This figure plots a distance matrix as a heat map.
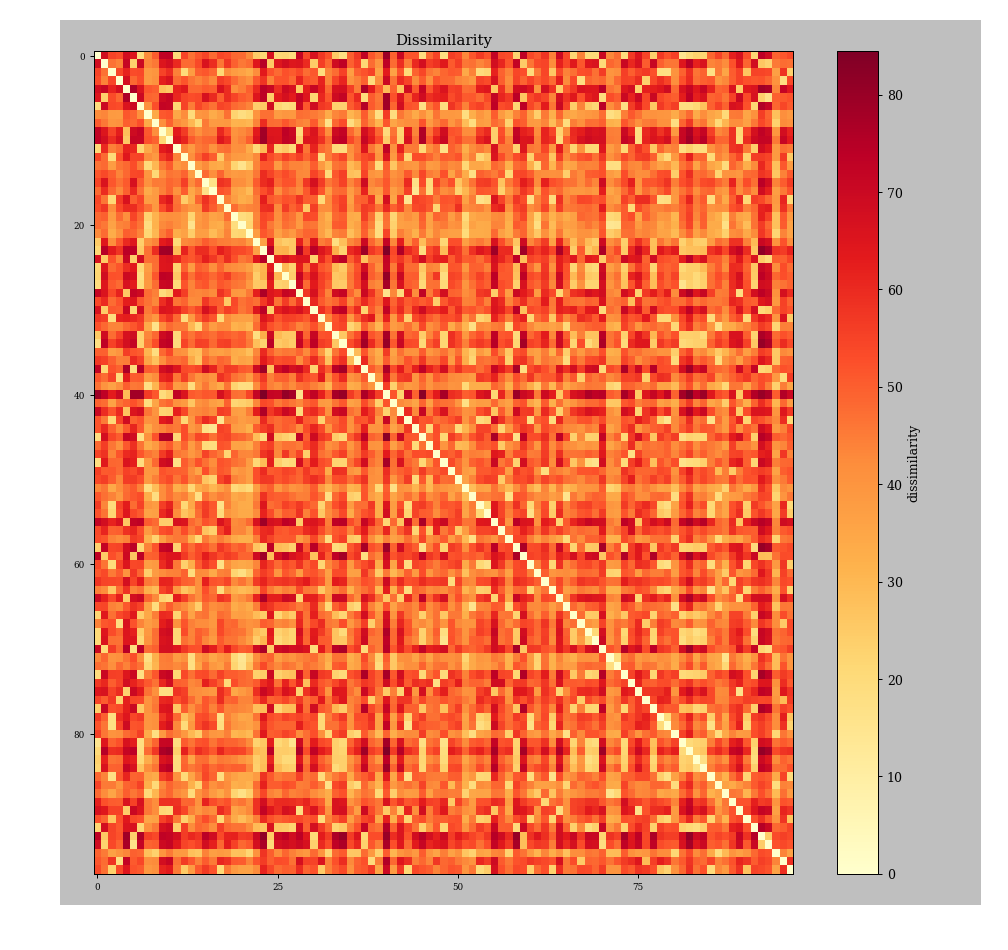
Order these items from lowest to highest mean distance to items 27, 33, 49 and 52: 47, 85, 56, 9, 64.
85, 47, 56, 64, 9
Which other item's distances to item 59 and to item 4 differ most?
37
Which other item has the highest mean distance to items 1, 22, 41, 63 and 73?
40
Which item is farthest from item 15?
92
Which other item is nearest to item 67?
3
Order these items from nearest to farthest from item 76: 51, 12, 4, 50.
51, 50, 12, 4
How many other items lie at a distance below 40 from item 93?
8
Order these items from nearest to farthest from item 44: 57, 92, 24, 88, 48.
57, 48, 88, 24, 92
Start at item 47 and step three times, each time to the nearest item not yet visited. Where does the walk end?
29
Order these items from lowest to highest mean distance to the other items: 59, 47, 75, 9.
47, 75, 9, 59
